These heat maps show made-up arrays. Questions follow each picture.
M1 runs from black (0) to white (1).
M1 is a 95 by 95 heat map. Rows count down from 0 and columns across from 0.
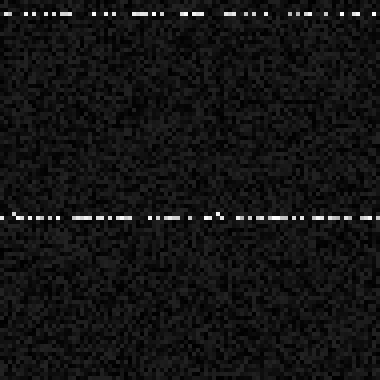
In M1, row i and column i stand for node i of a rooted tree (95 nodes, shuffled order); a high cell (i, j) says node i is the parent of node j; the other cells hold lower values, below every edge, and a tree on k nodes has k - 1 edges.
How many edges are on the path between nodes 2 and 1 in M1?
2
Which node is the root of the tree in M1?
53
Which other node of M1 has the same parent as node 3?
54
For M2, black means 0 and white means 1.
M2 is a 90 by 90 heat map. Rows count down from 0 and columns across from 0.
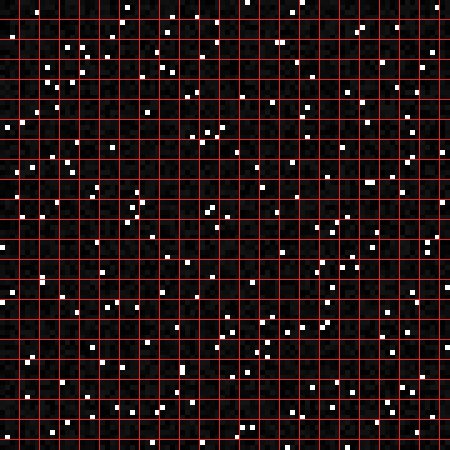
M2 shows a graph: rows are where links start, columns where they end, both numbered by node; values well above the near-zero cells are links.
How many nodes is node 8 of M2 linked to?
3
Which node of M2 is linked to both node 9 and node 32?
node 13
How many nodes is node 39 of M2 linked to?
3
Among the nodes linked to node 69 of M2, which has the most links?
node 43
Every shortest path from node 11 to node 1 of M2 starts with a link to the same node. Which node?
node 40
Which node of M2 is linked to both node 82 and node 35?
node 78
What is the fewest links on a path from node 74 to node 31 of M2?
7
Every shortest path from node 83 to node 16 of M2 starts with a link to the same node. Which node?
node 18
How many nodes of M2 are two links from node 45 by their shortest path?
5
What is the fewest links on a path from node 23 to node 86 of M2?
3
